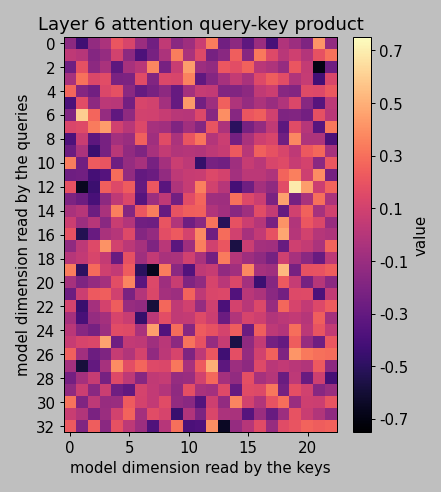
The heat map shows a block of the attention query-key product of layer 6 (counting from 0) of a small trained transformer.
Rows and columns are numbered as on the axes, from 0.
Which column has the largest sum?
19
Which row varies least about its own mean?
18
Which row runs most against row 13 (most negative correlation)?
7
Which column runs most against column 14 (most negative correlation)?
3
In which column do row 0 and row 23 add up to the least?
1
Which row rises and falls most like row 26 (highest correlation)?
32
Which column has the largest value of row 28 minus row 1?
12
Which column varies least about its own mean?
16
